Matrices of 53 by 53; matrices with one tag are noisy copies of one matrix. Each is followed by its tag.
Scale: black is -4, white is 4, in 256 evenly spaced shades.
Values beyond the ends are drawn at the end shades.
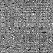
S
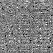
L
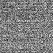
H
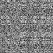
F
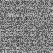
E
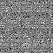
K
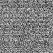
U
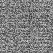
L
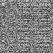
L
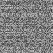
E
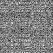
K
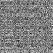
E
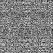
K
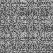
F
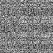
F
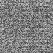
L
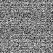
K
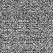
H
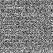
E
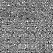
H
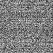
K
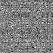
K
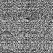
H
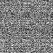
K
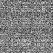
K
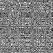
K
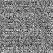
E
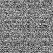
U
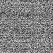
K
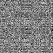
K
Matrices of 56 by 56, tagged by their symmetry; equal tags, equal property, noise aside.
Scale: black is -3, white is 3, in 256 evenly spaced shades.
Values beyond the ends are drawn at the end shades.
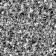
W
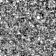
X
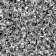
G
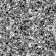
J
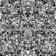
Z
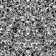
Z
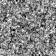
W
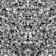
Z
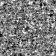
X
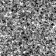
G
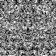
Z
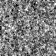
J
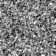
G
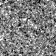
G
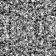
J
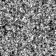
W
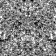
Z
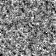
X
